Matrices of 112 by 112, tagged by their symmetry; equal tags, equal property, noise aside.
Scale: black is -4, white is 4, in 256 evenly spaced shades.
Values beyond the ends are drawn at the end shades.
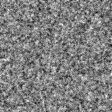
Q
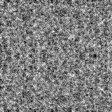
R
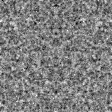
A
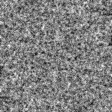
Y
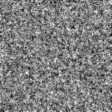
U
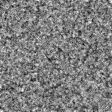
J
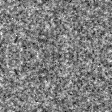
R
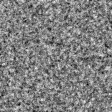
Q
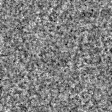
Q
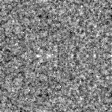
R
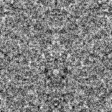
A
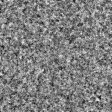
U
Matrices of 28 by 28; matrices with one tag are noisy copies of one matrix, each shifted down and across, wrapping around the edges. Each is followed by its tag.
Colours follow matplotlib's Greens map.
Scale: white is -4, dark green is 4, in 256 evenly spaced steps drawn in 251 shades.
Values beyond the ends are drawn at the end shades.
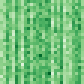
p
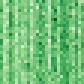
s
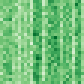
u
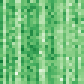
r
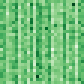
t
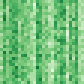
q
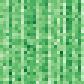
t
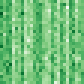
p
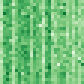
u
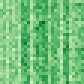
u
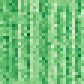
p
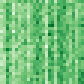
s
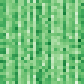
t
